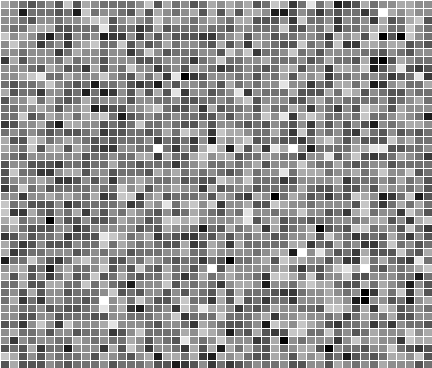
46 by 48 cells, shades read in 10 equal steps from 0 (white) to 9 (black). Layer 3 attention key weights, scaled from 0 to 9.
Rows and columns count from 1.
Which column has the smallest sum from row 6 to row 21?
4
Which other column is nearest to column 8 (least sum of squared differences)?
5
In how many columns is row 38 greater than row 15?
21
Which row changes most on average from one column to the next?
19
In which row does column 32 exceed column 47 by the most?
43
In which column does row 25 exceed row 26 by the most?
31
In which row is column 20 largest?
46
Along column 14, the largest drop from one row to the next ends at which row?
6
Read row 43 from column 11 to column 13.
5 4 5
